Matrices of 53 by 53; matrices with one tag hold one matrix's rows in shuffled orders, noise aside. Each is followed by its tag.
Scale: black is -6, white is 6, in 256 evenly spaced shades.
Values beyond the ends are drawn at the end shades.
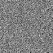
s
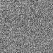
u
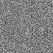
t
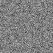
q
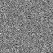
s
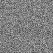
q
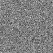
q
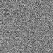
u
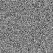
q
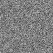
q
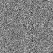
t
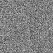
u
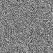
t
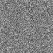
t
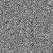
t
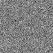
s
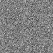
t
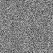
t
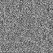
s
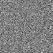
s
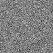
q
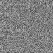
u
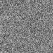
u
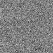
u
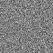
q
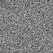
q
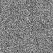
t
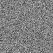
q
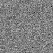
q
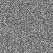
s
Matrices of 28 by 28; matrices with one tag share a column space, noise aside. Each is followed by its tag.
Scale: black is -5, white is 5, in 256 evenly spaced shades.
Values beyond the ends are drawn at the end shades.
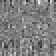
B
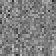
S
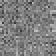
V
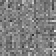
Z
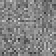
Z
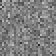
V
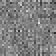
V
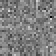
S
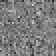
B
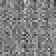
Z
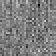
Z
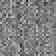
V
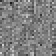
V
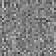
Z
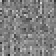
S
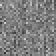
Z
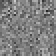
S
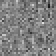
Z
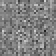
Z
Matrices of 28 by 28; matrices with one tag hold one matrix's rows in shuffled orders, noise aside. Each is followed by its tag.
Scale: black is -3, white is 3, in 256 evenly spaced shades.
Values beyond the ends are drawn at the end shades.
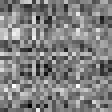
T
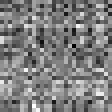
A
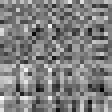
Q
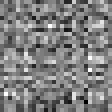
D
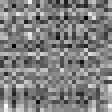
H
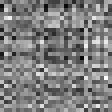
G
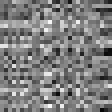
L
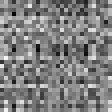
H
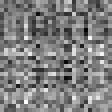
D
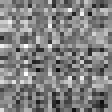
Q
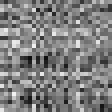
T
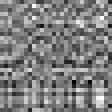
A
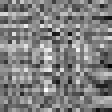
L
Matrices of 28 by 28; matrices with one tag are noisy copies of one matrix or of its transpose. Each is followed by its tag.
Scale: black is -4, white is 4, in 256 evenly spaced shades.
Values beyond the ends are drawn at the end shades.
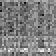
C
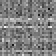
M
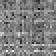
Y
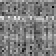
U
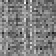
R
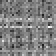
M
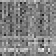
C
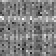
U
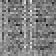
R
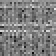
R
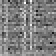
R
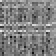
R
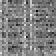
R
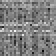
R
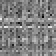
M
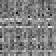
M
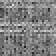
R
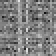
M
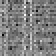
R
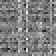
M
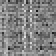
R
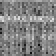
U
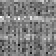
U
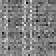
R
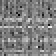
M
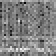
C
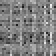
Y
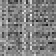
R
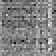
C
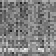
C
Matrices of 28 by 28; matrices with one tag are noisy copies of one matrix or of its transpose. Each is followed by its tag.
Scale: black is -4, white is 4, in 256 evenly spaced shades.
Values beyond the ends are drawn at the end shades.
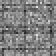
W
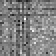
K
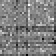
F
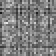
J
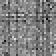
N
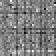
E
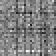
E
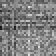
K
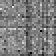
F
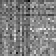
K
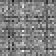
J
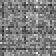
W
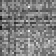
K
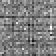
E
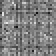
J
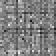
E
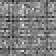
J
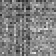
K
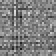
N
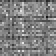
J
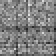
F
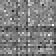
F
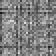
J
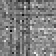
K
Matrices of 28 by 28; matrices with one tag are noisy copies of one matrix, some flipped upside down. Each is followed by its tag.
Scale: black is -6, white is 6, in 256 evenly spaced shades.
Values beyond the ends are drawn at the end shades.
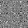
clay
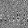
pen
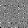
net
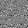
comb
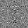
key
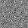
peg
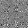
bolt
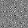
peg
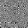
net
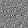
peg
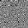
net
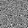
comb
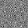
peg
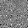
comb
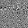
pen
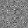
key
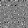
net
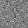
key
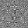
key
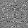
key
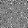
comb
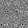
bolt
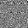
comb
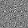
peg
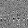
pen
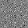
peg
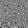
net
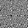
comb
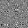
bolt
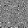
net
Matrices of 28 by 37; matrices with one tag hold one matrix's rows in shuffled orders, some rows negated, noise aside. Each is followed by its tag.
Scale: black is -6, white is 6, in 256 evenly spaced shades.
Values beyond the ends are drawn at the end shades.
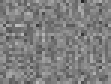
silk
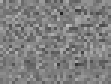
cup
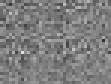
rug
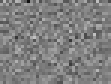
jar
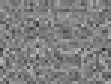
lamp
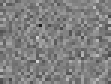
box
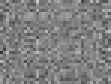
lamp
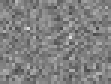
jar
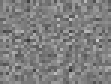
jar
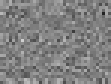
rug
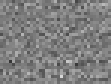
cup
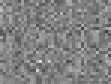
box
